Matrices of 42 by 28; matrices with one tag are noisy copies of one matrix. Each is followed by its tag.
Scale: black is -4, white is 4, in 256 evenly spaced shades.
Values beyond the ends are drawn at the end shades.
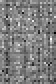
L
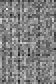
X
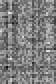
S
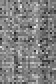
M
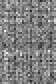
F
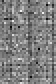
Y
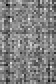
L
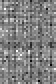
F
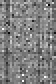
L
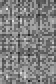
X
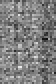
M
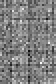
Y
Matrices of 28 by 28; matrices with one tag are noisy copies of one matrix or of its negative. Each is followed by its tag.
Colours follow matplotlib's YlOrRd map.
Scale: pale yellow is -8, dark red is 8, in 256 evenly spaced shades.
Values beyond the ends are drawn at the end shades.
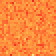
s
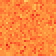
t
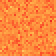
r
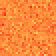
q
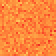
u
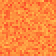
u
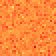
r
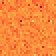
r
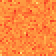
r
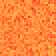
r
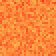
s
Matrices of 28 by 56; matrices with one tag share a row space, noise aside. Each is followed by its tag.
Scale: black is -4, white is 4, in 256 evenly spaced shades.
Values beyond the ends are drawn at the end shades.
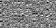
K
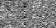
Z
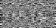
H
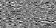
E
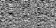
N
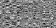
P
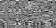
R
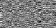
H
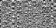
P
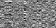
Z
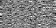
H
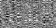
P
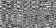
E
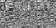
N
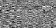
P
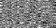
H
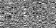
Z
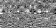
H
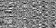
Z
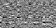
P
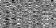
P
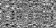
P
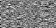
E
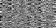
H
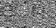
Z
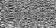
N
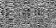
N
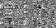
Z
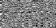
K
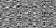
P
